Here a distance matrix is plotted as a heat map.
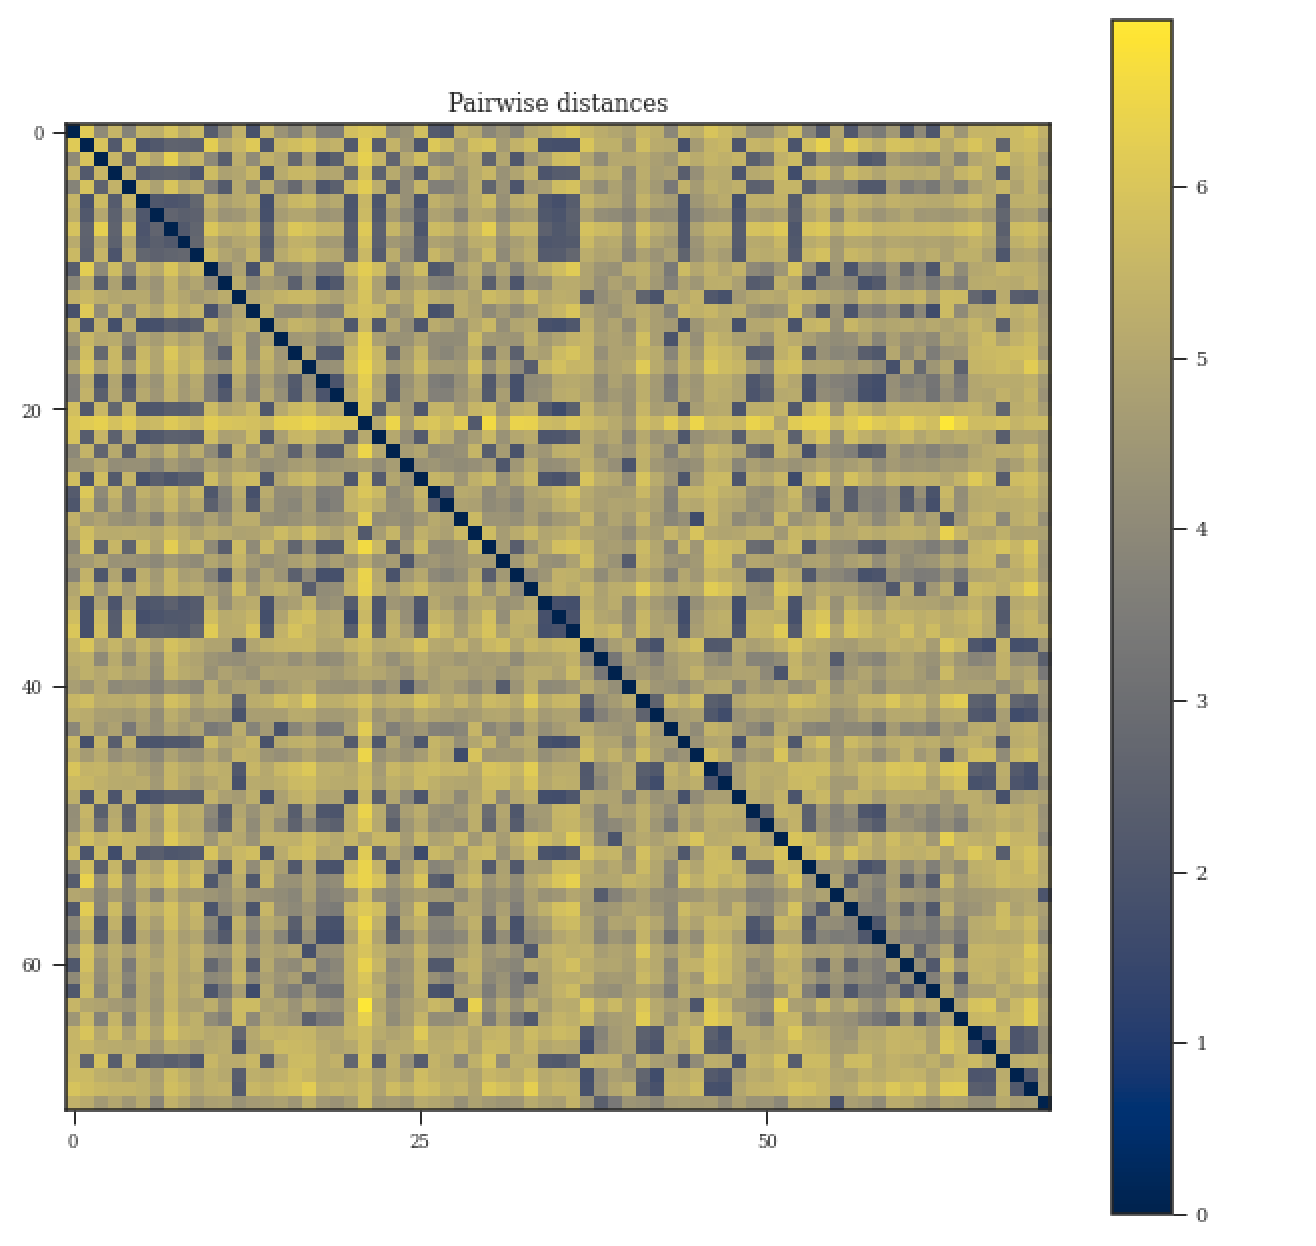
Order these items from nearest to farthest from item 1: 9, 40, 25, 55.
25, 9, 40, 55
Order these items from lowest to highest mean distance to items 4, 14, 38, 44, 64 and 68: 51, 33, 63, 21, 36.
36, 33, 63, 51, 21
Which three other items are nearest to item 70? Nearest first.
55, 38, 39
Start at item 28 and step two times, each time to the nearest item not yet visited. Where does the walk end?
63
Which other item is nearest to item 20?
35
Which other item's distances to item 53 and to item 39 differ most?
51
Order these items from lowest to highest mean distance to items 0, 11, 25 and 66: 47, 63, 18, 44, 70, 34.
18, 34, 44, 47, 70, 63
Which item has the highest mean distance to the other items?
21
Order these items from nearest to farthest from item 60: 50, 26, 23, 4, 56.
26, 56, 4, 23, 50
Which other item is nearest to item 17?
59
